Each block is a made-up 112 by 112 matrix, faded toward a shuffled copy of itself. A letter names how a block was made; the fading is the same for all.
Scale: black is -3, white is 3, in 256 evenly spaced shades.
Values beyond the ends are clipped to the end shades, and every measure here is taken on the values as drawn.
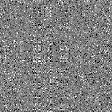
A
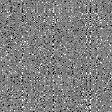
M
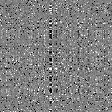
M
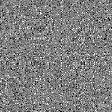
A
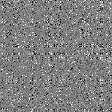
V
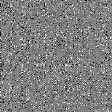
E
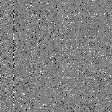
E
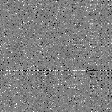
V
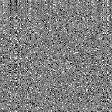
A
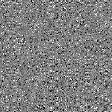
A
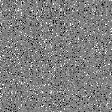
E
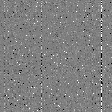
M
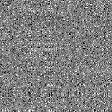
A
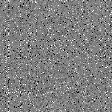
E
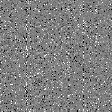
E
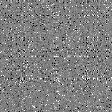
V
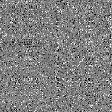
A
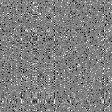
M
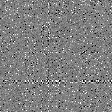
V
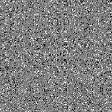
A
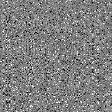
A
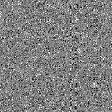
A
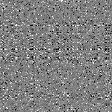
V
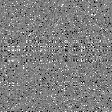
V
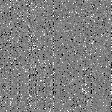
E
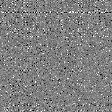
V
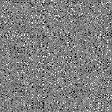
A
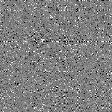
V
